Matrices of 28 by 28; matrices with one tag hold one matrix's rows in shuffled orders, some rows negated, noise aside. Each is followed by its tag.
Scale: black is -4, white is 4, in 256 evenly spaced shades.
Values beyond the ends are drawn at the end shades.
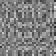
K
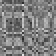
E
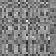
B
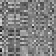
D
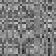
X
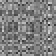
X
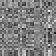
X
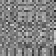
K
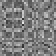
E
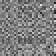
K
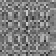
B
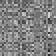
X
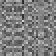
E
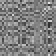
X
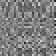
K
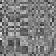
D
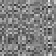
X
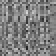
B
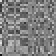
D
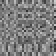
K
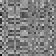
D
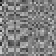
D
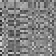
D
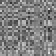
X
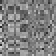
D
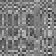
X
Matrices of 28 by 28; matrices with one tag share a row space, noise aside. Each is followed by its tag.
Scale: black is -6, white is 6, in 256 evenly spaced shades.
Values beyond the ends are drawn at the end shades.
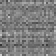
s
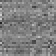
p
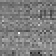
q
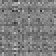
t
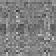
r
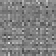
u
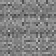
u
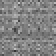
t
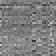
p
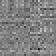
q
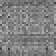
s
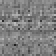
t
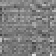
p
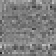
p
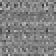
s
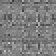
u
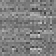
q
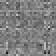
r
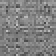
r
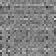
s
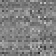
q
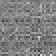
q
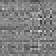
q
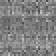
u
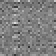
t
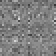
t
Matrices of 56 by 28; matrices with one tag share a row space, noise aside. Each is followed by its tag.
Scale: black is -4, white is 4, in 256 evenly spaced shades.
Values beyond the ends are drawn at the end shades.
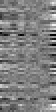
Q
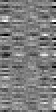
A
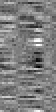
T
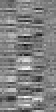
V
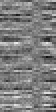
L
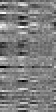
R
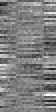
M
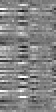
R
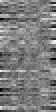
Q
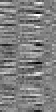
T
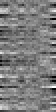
Q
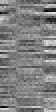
M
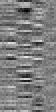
V
